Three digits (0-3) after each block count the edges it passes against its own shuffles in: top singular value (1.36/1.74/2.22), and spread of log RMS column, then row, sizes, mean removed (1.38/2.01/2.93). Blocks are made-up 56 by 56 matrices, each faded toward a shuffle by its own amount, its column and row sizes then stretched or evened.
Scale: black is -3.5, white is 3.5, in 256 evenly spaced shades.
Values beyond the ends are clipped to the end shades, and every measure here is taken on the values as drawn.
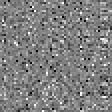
2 1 0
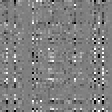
3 3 2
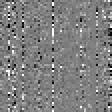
2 3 0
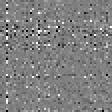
2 2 2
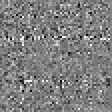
0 2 2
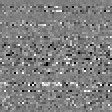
0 0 3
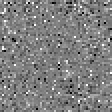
1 1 0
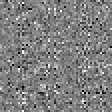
2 2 1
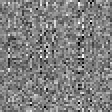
2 2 0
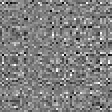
3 1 2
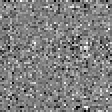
2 1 2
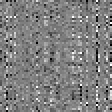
3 3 1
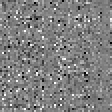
0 2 1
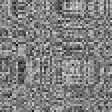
3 1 1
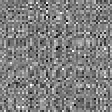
3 1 1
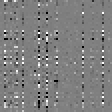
3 3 2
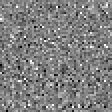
2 0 1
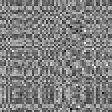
3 0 0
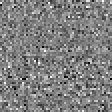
0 1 2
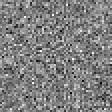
2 0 0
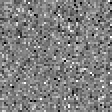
1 1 0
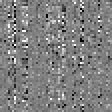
2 3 1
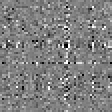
2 2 2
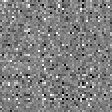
2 1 2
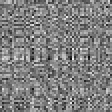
3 1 2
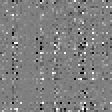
1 3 2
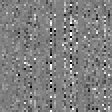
1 3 0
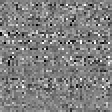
0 1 3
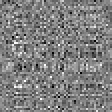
3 2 1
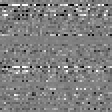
3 0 3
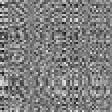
3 3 0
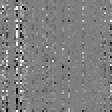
2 3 1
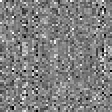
3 2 0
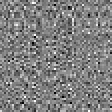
3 2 0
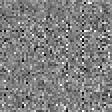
2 1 1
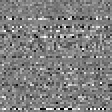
2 0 3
